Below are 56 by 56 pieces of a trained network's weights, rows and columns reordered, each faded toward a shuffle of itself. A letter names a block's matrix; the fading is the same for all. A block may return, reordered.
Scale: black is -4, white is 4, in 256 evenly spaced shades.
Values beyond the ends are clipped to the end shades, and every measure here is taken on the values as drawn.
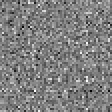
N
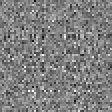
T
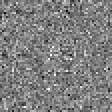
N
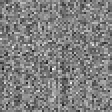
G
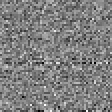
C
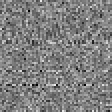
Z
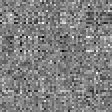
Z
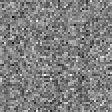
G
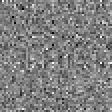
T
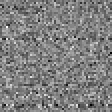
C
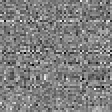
C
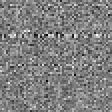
Z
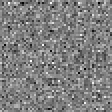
N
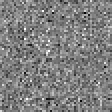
N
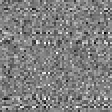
Z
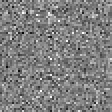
N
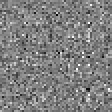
T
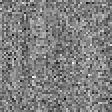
G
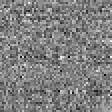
C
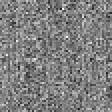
G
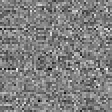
C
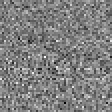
C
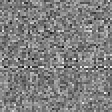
Z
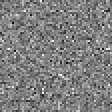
N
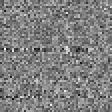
C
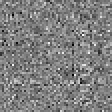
T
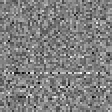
Z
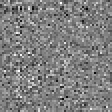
T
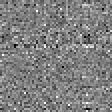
T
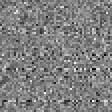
Z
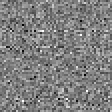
C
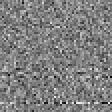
Z
